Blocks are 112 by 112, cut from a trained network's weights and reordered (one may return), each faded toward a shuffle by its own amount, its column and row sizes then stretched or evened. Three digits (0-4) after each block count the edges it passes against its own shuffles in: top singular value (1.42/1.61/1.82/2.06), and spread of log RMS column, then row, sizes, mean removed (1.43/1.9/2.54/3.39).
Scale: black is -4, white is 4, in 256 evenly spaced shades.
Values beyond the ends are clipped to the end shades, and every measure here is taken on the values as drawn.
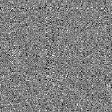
4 3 2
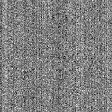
4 1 1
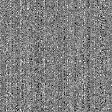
3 3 1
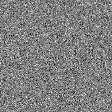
0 1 1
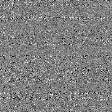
0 1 3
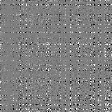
2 4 4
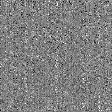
0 2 2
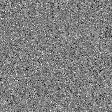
0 0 0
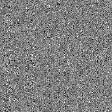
0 3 1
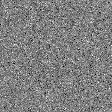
0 0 0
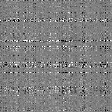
4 3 4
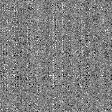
2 2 2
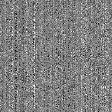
4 3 1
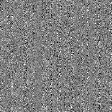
0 4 0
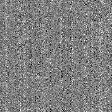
1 3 0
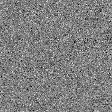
0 0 1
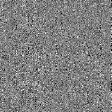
1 3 1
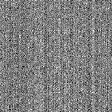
4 0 2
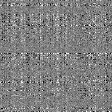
4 2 4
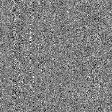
1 3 0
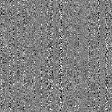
4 4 1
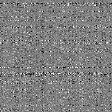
1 2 4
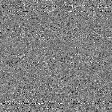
0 0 3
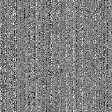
4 4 0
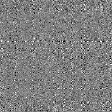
3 3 3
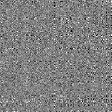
3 3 3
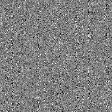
1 3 0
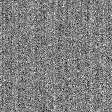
2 0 0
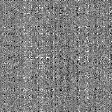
4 3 3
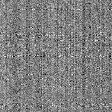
4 0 3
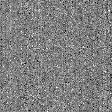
1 2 0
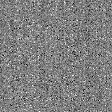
0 1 2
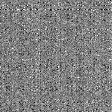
2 0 3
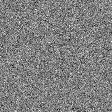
0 0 0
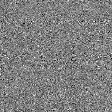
1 0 2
